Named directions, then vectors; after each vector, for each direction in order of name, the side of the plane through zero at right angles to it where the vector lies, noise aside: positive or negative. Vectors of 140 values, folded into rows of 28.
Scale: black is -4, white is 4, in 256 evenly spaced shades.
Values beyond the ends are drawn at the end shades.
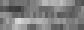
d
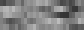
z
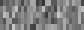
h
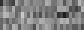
positive, positive, positive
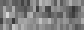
positive, positive, positive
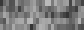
positive, positive, positive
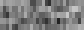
negative, negative, negative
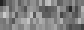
positive, positive, positive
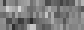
negative, negative, positive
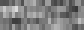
negative, positive, positive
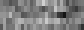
positive, negative, positive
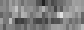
negative, positive, negative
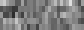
positive, negative, negative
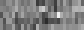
negative, positive, negative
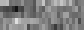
positive, negative, negative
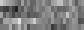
positive, negative, negative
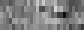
positive, negative, positive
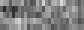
positive, negative, negative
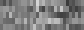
positive, negative, positive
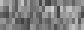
negative, negative, negative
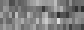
positive, negative, positive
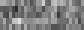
positive, negative, negative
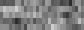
negative, positive, positive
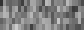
positive, positive, positive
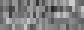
positive, positive, negative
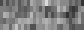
positive, positive, positive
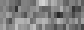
positive, negative, positive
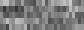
positive, negative, negative
